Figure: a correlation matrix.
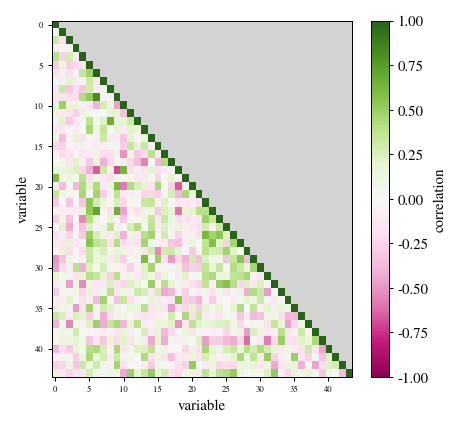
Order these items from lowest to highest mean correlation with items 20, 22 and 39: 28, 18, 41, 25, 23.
18, 28, 25, 41, 23
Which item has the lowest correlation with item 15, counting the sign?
28
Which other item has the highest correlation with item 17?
16
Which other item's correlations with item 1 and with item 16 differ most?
10
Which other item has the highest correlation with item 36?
19
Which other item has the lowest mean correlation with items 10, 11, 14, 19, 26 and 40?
39
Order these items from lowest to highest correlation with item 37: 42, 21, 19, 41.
41, 19, 42, 21
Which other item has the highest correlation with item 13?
29
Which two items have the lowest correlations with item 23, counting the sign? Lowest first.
18, 10
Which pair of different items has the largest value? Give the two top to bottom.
6, 9
